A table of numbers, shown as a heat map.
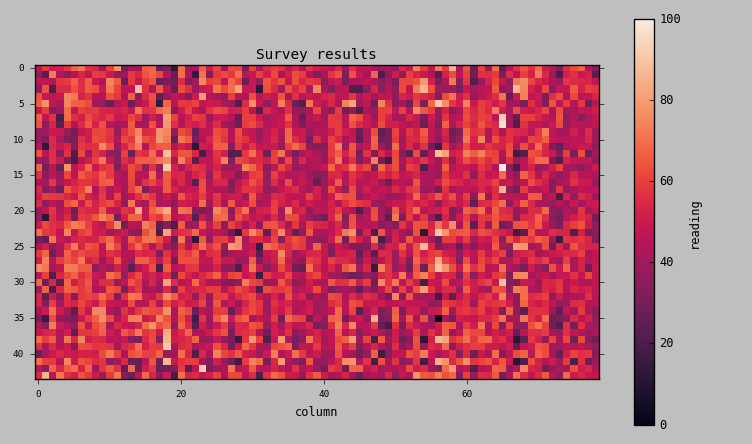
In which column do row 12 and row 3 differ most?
67
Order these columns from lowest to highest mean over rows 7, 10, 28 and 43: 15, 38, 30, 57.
38, 15, 30, 57
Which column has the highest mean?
18
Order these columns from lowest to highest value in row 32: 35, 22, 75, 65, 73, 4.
22, 75, 73, 4, 35, 65
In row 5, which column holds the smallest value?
17
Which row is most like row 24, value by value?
1
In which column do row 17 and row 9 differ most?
65
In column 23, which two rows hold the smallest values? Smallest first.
12, 20
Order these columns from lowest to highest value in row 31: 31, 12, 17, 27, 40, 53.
31, 12, 17, 40, 27, 53
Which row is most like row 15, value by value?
33
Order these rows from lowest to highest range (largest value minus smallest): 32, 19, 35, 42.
19, 32, 42, 35
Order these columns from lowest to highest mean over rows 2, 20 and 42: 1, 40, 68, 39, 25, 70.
40, 1, 39, 70, 25, 68
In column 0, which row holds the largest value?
28
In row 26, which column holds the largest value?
34
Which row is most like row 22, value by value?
0
